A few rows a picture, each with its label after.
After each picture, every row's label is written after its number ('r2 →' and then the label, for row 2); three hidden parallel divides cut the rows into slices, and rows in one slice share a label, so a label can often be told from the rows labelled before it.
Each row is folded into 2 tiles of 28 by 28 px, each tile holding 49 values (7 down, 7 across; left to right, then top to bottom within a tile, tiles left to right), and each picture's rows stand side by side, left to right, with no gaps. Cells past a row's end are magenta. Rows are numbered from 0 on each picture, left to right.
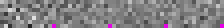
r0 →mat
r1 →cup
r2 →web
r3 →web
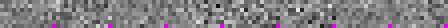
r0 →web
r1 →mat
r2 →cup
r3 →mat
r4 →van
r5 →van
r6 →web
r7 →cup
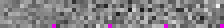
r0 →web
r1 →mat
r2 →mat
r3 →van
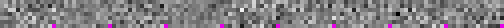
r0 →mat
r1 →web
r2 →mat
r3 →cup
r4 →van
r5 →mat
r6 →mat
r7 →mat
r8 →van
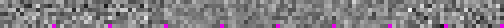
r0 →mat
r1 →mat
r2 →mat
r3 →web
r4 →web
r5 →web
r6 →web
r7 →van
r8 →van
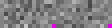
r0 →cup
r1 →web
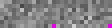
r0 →cup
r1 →cup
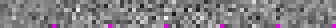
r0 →web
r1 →mat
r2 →mat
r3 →mat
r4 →van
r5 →web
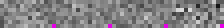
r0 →cup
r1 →web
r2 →cup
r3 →mat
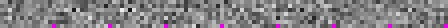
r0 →cup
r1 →mat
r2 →mat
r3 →mat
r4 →van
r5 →van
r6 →cup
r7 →van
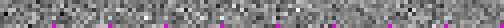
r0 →mat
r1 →mat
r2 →mat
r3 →mat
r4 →van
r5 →van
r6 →web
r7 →mat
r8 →cup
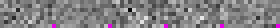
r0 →mat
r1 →cup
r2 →mat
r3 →mat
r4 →web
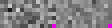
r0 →van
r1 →web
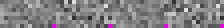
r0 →web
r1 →van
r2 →web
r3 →van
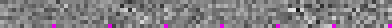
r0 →web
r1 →web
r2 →mat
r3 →web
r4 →web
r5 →mat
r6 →mat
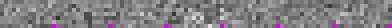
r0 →web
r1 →web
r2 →cup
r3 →mat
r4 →web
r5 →cup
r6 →web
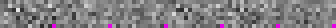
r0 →van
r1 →web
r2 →web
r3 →van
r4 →van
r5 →web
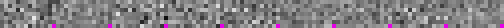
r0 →mat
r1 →web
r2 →van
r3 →van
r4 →mat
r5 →cup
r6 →cup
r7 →mat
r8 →cup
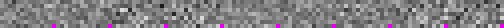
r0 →web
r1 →web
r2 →mat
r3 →mat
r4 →cup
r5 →web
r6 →web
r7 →mat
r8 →mat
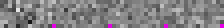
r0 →van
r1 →web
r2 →web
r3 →cup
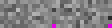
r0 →web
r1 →web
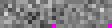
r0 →van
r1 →cup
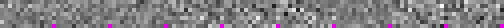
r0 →web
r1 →web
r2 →cup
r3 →mat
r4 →mat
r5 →mat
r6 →cup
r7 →van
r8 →van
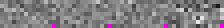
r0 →cup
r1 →web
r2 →web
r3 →mat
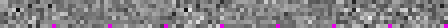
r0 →mat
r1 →web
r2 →web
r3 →mat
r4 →web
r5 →cup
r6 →mat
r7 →mat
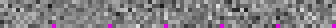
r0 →mat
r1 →web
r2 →mat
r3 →van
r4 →van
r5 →mat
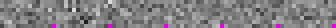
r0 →web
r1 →van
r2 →cup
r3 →cup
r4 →cup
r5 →web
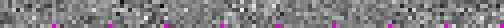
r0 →mat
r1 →web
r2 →mat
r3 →web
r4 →van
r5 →cup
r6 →web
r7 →mat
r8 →mat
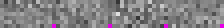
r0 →web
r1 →web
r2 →van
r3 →cup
